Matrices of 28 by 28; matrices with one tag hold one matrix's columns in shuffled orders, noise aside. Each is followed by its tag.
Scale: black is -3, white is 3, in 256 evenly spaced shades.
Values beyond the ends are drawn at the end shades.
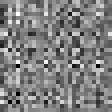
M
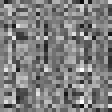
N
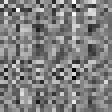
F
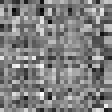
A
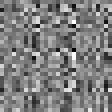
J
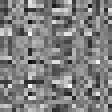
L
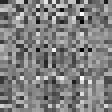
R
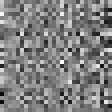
M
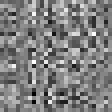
M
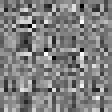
J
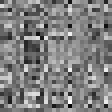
N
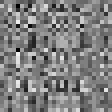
J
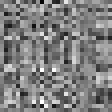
N
